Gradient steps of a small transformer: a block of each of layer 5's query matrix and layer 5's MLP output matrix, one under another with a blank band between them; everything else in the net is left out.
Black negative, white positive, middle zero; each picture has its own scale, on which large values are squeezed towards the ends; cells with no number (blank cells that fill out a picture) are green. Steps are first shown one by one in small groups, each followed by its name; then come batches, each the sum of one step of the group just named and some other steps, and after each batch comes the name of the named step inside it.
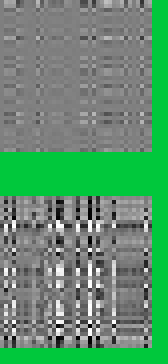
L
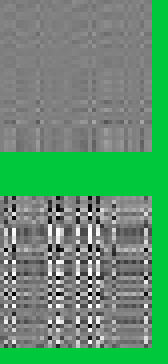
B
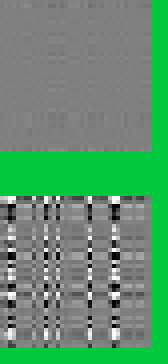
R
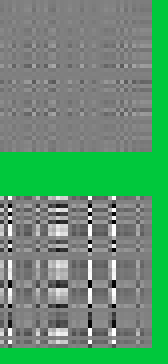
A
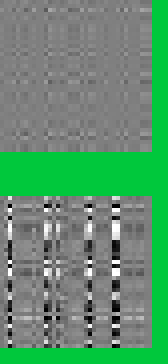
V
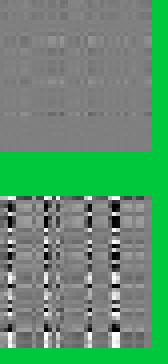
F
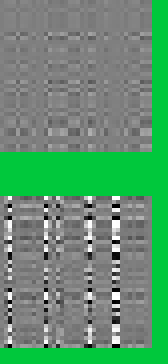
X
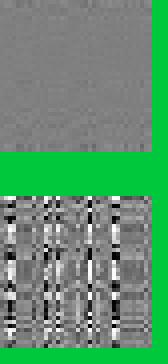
R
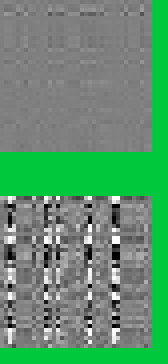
R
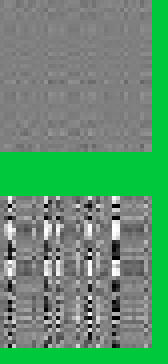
V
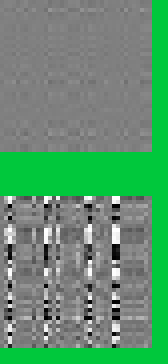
V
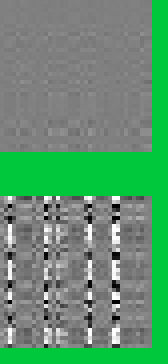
X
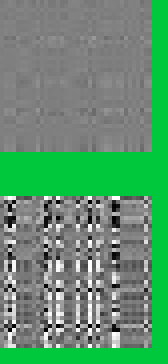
F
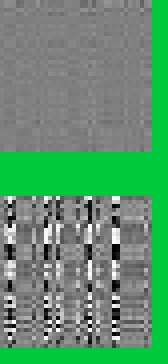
L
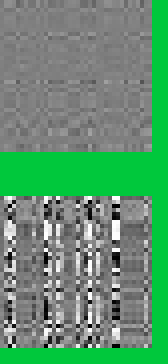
X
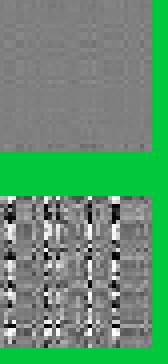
R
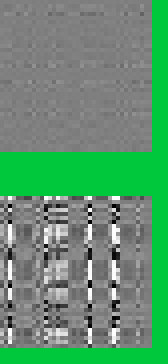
A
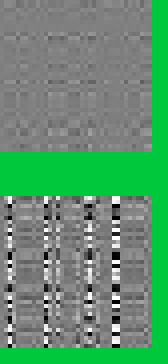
X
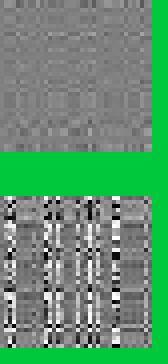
X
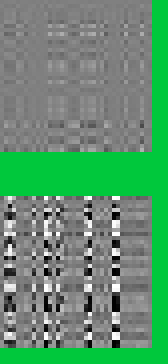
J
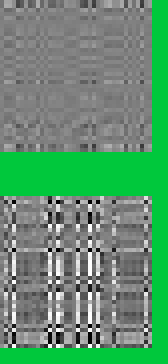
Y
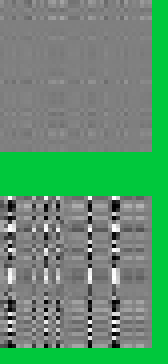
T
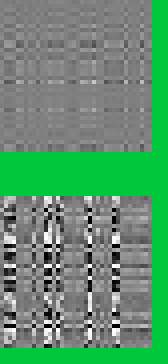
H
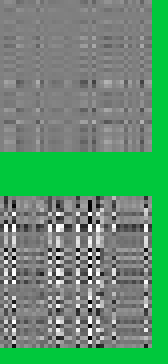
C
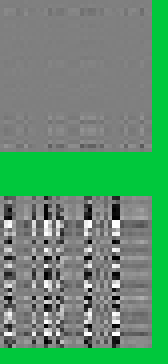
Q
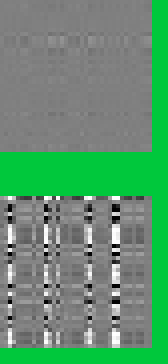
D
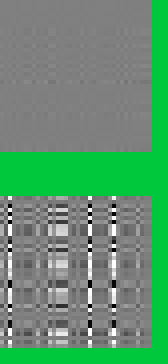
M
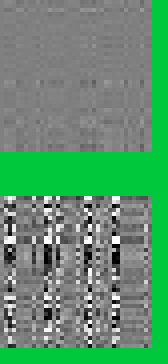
C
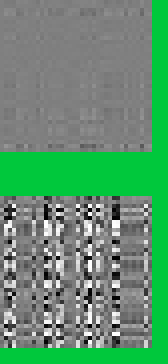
Q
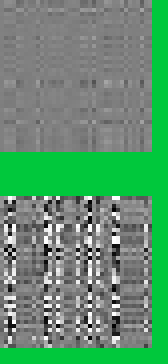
C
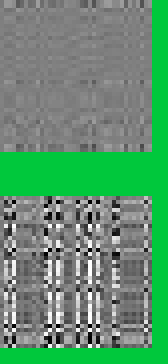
Y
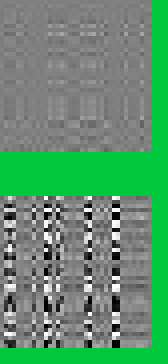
J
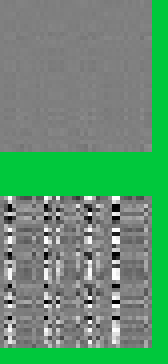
D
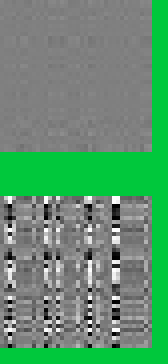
T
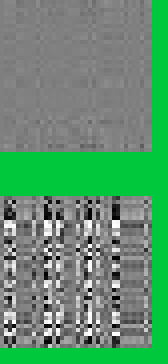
Q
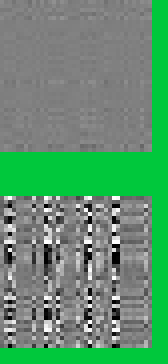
T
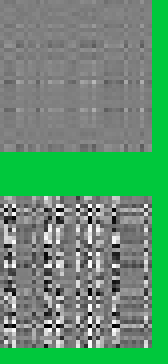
H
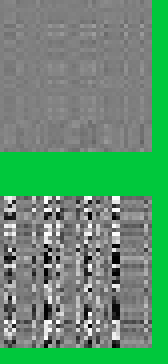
J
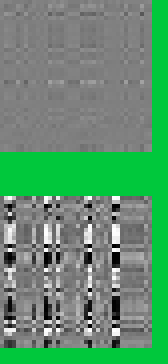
T
